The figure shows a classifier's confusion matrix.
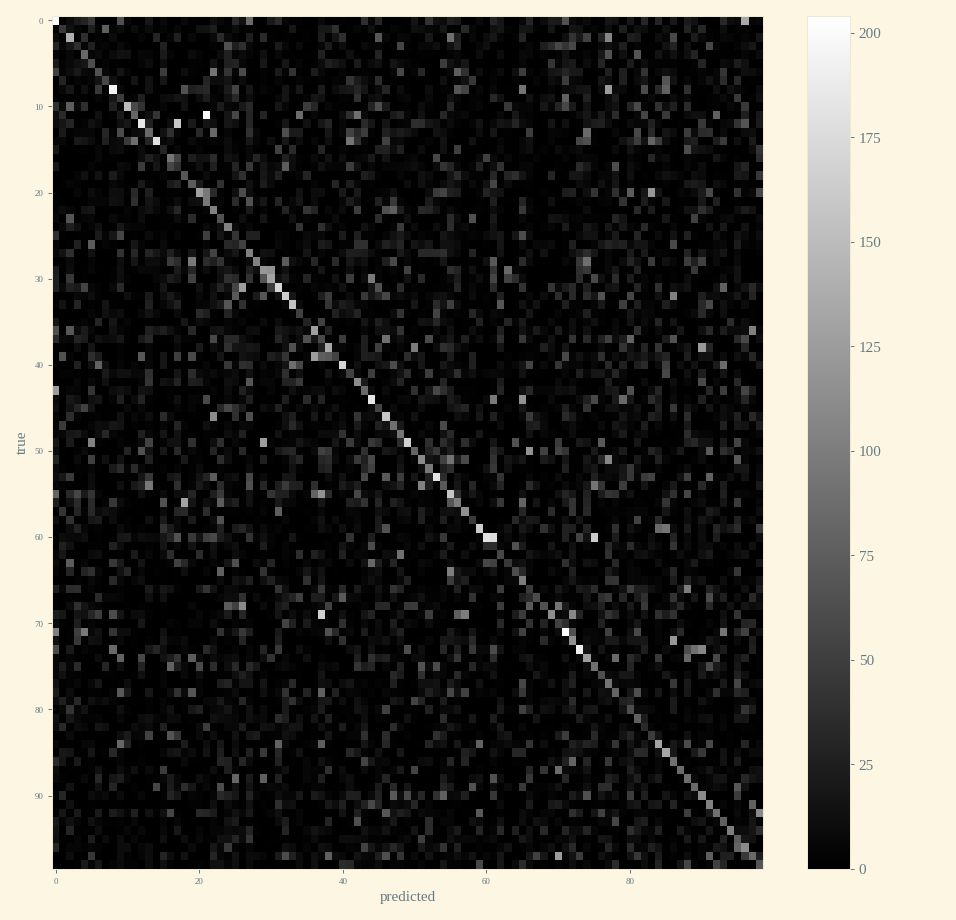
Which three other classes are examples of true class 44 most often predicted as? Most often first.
65, 61, 79
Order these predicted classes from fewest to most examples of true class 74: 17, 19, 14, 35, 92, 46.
14, 35, 46, 17, 92, 19
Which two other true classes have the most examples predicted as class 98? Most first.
92, 20
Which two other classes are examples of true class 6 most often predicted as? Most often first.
22, 56
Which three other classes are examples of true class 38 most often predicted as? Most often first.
90, 50, 33
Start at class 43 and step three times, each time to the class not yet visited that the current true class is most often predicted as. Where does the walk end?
95
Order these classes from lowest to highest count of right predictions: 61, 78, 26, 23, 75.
61, 26, 23, 78, 75
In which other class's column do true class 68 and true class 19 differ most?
26
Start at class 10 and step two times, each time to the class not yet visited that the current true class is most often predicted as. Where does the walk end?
77
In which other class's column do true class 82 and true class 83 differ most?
16
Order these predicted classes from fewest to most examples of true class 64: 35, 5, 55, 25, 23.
25, 35, 5, 23, 55
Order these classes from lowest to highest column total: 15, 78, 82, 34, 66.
34, 15, 82, 66, 78
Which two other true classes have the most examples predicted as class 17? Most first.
12, 60
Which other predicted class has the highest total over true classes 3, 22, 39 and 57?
36
